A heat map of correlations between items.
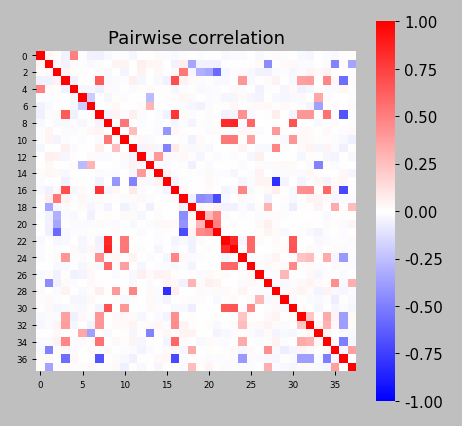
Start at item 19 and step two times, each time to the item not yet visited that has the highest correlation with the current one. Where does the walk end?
20
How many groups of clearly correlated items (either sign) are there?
9
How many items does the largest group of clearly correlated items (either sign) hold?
8
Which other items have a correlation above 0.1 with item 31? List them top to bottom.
3, 7, 16, 24, 32, 34
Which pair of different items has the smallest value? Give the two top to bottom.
15, 28
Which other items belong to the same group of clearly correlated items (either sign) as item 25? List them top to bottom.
8, 10, 22, 23, 30
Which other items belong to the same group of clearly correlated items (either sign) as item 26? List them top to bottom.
29
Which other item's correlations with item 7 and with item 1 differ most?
16
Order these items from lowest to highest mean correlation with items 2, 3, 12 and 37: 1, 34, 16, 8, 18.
1, 8, 18, 34, 16
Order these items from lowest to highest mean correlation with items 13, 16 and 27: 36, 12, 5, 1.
36, 1, 5, 12
